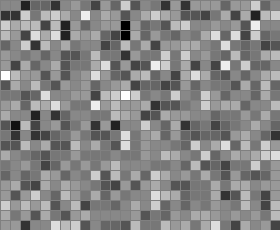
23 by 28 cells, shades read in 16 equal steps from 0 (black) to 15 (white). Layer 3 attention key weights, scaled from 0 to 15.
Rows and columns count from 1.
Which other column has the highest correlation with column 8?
22
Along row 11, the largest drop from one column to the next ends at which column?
16
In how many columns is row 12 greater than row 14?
15
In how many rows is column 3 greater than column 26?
11
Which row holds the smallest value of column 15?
12
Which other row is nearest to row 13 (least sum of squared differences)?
14
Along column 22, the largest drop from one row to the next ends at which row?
5
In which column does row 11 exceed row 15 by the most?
6
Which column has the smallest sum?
7
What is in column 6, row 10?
8
